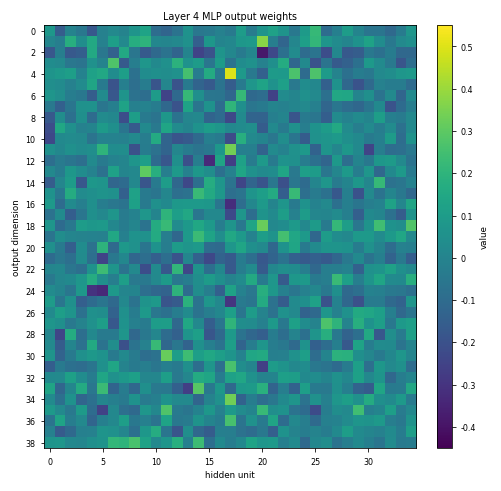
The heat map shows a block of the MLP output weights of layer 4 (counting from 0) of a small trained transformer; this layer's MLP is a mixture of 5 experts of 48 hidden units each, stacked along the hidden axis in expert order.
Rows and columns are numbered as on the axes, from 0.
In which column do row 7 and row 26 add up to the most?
17
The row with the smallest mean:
21
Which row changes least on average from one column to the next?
32
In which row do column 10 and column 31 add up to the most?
18
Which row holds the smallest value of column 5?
24
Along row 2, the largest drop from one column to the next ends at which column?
20
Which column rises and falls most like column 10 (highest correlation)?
34
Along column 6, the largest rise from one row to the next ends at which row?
3
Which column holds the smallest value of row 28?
1
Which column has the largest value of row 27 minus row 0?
26
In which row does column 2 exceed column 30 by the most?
11
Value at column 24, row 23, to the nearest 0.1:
0.1
